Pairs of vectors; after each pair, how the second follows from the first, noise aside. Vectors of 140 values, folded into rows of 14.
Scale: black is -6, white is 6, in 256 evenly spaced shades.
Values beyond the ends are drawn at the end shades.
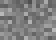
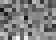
reversed, negated, scaled up.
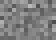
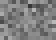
sign-scrambled.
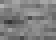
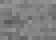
shrunk.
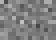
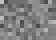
sign-scrambled.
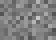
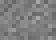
shrunk.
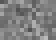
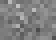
reversed, partly zeroed.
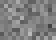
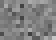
sign-scrambled.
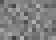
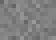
shrunk.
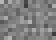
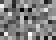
reversed, negated, scaled up.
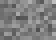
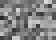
reversed, negated, scaled up.
